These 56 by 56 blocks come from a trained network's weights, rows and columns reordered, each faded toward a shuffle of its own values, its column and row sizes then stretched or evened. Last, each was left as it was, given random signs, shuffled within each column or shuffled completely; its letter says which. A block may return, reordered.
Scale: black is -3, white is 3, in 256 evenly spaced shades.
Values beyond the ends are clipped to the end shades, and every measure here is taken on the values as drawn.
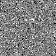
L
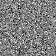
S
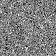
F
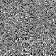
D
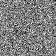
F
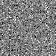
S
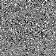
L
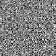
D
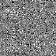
D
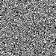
S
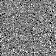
L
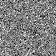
F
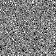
L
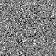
D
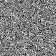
F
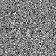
D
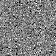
S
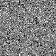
S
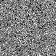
F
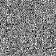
D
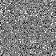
D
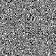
D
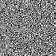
D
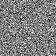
F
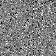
S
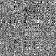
D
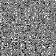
D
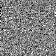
L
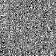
D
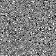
L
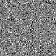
D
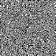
D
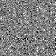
D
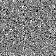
L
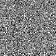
L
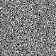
S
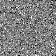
L
